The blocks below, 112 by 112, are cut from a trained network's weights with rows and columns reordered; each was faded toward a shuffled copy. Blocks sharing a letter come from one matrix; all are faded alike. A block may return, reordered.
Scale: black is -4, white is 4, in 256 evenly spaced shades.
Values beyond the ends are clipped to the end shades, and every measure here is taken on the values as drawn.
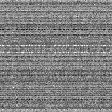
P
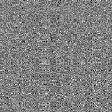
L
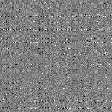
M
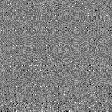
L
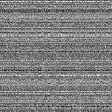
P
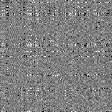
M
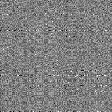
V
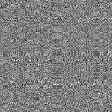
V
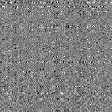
M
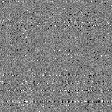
M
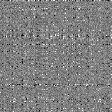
M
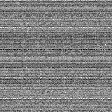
P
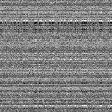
P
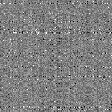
M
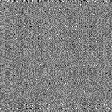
V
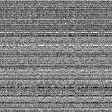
P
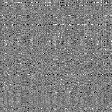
M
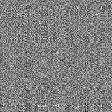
V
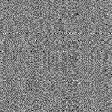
V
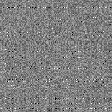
L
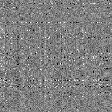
M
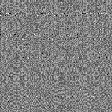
V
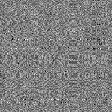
V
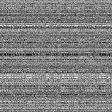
P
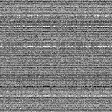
P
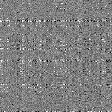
M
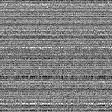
P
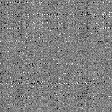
M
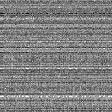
P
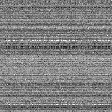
P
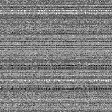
P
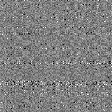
M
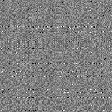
L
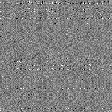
L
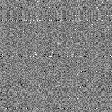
V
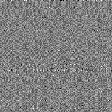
V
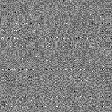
V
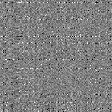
M
